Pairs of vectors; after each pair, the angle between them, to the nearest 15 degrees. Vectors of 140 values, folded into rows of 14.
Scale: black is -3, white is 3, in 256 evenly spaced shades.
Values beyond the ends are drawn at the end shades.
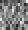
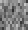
165 degrees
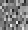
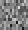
150 degrees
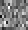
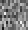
60 degrees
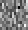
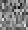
45 degrees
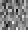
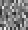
90 degrees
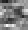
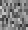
90 degrees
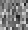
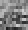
75 degrees
